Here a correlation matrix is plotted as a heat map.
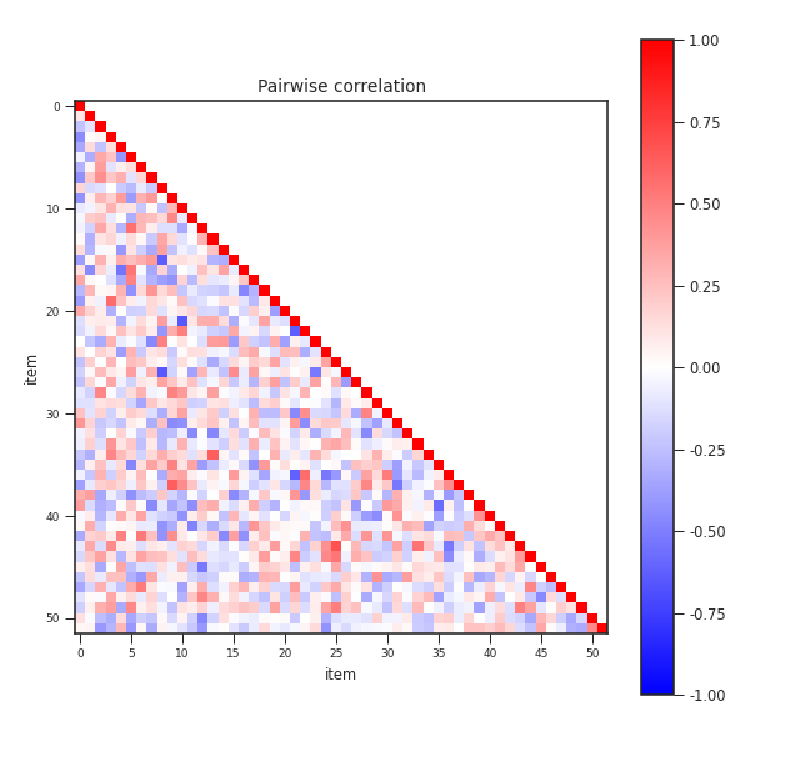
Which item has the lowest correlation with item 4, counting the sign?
16
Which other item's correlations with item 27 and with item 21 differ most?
10
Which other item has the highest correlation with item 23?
8
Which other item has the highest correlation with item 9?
37
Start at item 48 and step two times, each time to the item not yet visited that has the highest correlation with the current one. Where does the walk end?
5
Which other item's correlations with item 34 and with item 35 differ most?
13
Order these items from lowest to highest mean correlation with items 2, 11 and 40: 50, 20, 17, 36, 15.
50, 17, 20, 36, 15
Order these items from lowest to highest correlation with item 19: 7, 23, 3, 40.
40, 7, 23, 3
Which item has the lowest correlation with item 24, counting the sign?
36
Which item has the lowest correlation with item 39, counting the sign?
35
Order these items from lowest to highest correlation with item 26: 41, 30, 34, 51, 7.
51, 34, 30, 7, 41
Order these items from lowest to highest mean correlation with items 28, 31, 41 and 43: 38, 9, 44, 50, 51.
9, 50, 51, 38, 44
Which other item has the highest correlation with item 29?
46
